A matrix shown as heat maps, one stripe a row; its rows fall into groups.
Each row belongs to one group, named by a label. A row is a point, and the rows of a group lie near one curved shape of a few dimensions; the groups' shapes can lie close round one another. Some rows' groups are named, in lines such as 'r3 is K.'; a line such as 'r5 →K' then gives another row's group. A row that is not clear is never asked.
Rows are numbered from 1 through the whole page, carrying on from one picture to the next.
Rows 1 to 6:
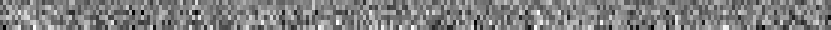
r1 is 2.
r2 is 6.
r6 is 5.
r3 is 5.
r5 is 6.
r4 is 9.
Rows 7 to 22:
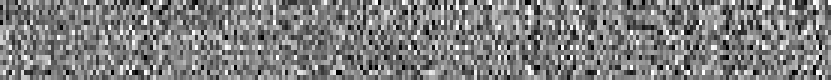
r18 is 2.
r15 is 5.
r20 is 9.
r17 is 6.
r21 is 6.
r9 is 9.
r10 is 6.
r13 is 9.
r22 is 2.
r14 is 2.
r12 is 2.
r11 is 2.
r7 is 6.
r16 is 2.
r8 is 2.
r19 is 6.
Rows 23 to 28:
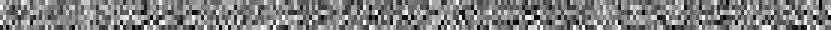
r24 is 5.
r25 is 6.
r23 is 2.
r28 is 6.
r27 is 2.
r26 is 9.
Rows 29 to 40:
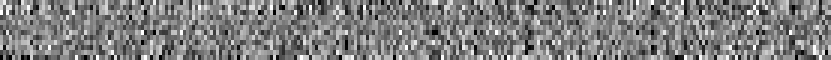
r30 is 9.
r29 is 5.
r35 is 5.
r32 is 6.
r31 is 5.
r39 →6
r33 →2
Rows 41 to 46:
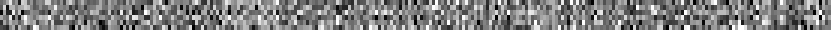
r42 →5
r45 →6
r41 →2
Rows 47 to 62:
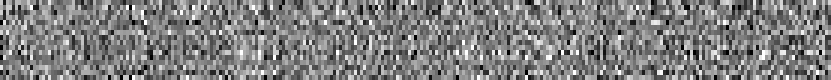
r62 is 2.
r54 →6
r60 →2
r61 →6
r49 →5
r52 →2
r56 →5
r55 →9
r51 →5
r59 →2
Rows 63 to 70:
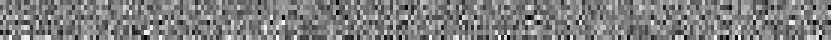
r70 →2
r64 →9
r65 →6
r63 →6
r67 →9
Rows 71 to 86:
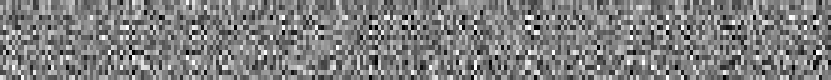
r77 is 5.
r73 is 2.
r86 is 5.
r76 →9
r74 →9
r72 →9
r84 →6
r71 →2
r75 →6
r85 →5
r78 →9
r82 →2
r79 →2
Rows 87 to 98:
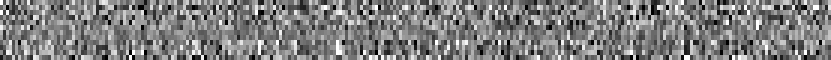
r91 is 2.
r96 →6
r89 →5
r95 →2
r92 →5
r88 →6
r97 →6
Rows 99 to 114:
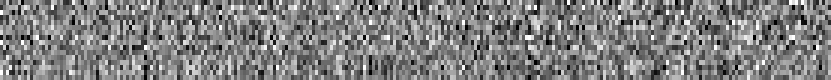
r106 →9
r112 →2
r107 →5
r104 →2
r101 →5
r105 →2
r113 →5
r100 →6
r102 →6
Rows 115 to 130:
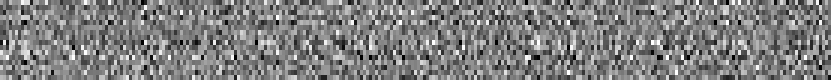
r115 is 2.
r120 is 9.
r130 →9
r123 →5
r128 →2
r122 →9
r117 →5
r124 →9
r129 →6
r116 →2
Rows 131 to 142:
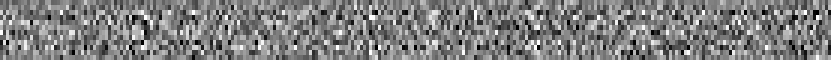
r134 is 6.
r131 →6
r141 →9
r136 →2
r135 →2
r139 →5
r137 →5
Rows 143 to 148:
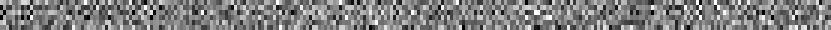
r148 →9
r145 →5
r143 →2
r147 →6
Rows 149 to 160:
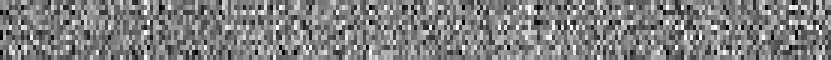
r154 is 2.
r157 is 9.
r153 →9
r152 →6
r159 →5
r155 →2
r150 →9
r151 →6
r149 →6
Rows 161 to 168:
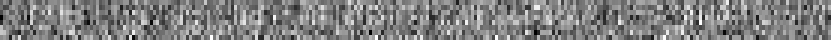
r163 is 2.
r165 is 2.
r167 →5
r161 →2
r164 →5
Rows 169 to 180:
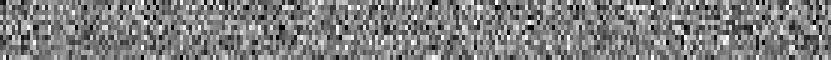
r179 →9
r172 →2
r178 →5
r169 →5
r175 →2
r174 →9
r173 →6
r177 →5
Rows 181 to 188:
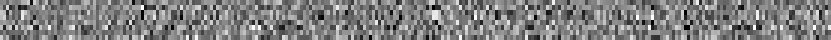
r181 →2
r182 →5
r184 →5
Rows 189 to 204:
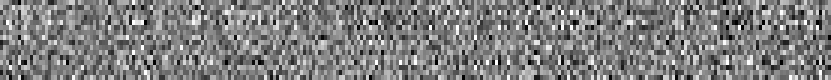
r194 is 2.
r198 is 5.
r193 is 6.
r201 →2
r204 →9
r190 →5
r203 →2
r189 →5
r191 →2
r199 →5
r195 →2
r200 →2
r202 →9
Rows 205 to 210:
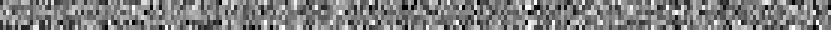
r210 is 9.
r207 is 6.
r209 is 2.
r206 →9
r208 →6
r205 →6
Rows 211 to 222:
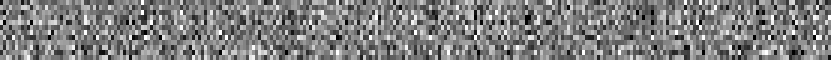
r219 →2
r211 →5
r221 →6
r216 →2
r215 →5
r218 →6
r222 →9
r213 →5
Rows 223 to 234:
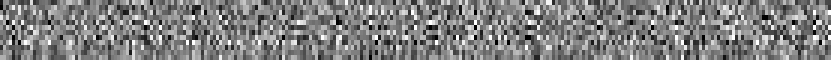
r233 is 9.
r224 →5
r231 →2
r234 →5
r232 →5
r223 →5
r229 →9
